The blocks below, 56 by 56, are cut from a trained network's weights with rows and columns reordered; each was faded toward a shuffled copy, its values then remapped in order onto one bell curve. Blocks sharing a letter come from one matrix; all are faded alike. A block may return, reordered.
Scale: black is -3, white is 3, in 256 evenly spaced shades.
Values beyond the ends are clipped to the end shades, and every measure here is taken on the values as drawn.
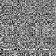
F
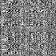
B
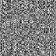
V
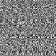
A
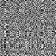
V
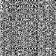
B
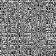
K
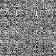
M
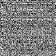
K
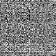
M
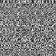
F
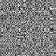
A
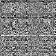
M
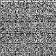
K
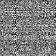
M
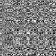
F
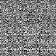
M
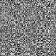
V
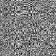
V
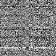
K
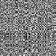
A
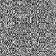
V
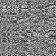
F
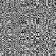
A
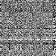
M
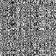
B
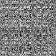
M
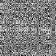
K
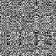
A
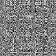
K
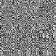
V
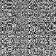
M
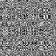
V
